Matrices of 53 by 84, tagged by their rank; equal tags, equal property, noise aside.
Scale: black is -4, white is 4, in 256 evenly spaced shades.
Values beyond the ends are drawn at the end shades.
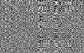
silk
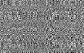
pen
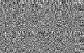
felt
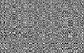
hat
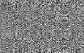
pen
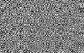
pen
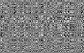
hat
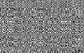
hat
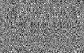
pen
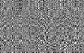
felt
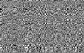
hat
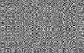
silk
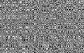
felt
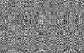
silk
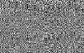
pen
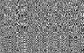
hat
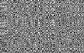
silk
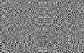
hat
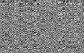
pen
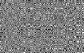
pen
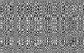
silk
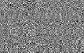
pen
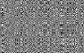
silk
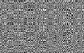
hat
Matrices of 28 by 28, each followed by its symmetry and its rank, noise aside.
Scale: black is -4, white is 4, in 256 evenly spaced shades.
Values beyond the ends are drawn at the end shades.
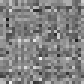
no symmetry, rank four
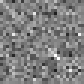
symmetric, rank five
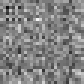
no symmetry, rank four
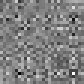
symmetric, rank three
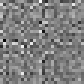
no symmetry, rank four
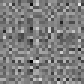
no symmetry, rank four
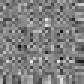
antisymmetric, rank four
